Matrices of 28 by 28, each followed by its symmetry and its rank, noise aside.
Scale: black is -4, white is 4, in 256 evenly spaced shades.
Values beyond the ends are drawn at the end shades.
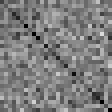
symmetric, rank six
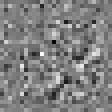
antisymmetric, rank six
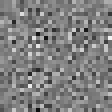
antisymmetric, rank six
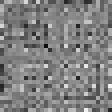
symmetric, rank four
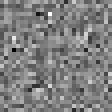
antisymmetric, rank six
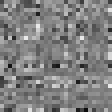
no symmetry, rank four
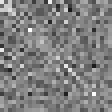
symmetric, rank six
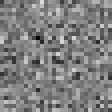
no symmetry, rank six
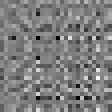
no symmetry, rank three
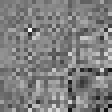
symmetric, rank four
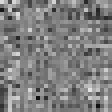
no symmetry, rank four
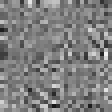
antisymmetric, rank six
